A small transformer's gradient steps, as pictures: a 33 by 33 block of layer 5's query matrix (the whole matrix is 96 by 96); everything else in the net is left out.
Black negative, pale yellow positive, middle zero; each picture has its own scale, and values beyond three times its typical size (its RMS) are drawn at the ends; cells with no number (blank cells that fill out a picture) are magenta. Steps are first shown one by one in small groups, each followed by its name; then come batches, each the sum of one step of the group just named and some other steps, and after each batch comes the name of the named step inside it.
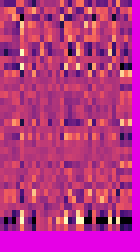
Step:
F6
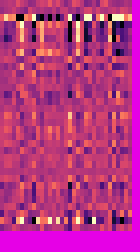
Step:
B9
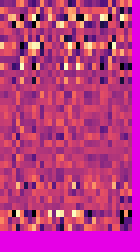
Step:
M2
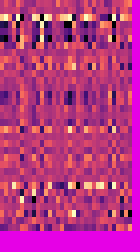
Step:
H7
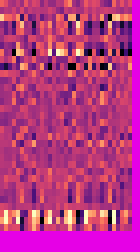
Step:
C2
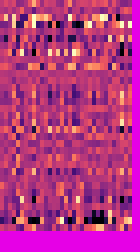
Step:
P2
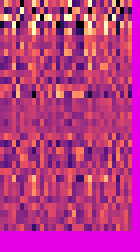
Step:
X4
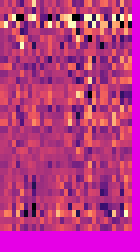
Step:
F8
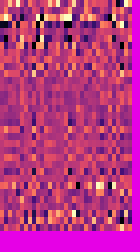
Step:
H7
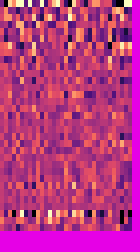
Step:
M2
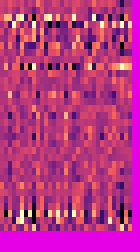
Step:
P2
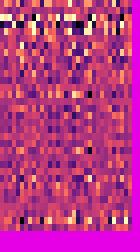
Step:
X4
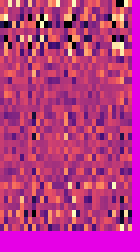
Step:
H7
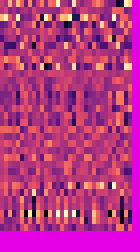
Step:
H7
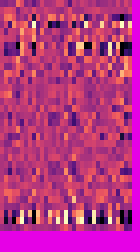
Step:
F6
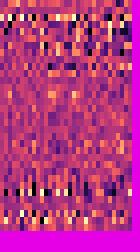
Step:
C2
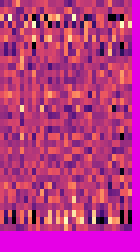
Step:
F6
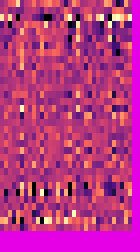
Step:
B9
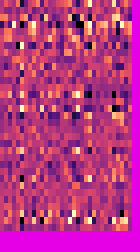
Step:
X4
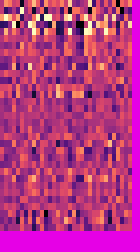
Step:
X4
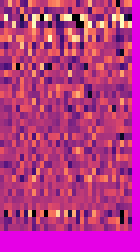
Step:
X4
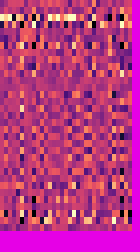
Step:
H7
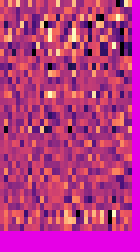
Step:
C2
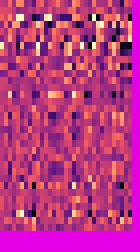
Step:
M2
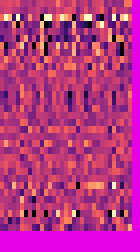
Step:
H7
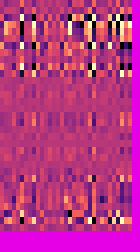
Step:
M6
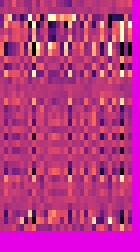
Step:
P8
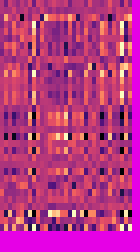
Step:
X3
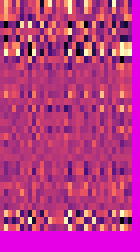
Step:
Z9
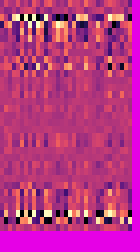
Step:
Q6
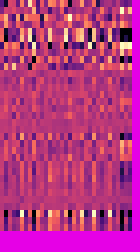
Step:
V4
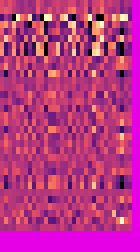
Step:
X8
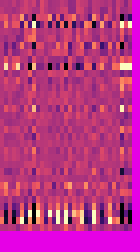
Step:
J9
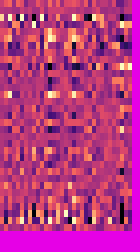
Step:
J9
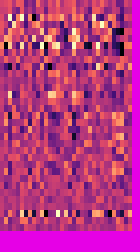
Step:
X8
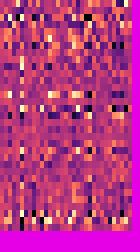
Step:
M6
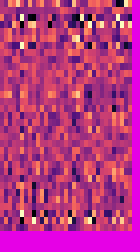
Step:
M6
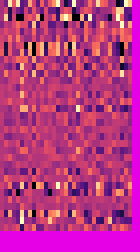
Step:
P8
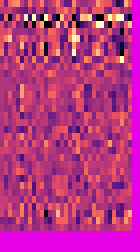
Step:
X8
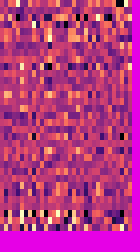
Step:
X3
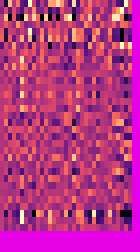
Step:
V4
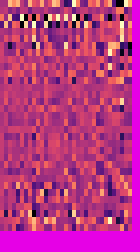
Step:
P8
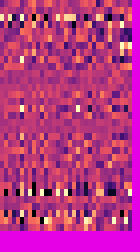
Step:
V4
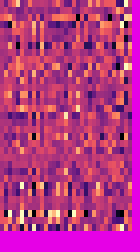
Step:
X3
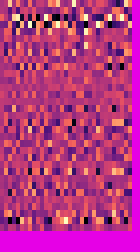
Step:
Q6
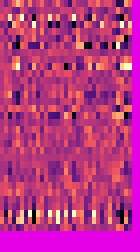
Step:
J9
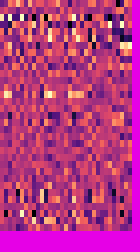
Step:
V4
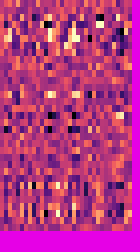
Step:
X8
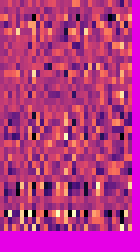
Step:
X3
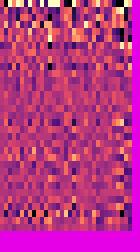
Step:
V4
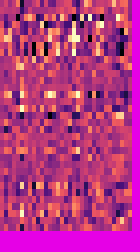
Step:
X8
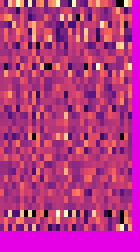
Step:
X3
